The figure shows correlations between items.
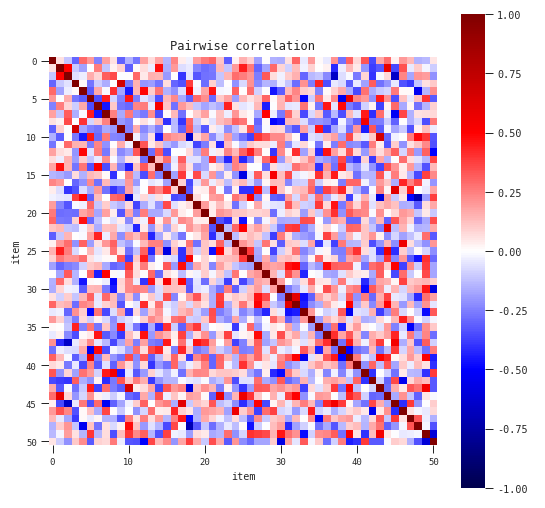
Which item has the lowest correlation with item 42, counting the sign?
46
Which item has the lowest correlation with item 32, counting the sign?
33
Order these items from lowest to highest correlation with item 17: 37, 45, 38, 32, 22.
22, 32, 37, 38, 45
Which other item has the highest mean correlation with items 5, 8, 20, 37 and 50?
41
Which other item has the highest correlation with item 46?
24
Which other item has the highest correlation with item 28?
7
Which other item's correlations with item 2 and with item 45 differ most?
37
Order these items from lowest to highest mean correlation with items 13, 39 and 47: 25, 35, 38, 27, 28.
35, 25, 38, 28, 27
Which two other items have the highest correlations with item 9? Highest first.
3, 35
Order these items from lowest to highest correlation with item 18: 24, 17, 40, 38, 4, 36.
17, 36, 40, 38, 24, 4
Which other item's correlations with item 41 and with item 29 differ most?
8
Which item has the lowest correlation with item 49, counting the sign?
50
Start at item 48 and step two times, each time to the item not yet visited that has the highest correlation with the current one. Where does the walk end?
43
